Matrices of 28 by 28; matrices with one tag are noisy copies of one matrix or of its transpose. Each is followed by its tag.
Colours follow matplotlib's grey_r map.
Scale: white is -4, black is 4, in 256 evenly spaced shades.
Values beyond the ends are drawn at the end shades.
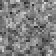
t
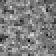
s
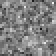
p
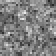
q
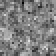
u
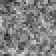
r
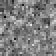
r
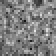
s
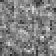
s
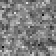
t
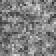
u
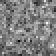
s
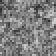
r
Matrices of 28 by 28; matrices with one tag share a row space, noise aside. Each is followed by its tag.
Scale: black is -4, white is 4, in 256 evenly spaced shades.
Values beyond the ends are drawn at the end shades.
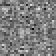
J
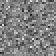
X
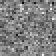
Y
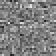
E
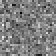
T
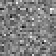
E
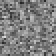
J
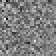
T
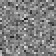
X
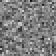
Y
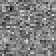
J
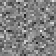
X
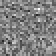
T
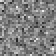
X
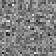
T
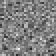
X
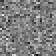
T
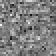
E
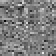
Y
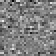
E
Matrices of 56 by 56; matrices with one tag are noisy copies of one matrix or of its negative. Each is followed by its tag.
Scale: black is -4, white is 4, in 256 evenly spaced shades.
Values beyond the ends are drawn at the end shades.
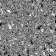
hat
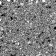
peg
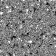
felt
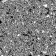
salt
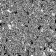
hat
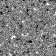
felt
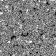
felt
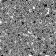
salt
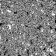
hat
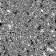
hat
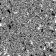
hat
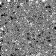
peg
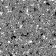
felt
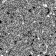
salt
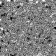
peg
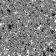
hat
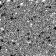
peg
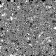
peg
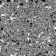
peg
